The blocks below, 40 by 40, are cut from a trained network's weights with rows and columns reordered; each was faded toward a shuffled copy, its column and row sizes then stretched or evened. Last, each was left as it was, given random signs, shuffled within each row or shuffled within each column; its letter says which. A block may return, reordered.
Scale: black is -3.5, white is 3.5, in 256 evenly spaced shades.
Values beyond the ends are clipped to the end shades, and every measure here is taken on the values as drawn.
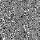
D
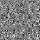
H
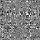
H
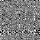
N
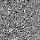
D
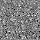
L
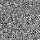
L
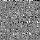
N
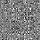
H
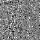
D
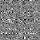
N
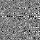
N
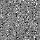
D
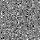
D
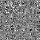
N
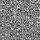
H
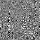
N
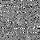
L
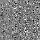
D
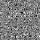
N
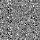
D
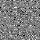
L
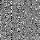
D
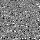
L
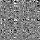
H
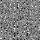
D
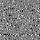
L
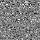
L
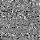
L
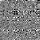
H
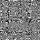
N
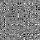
H
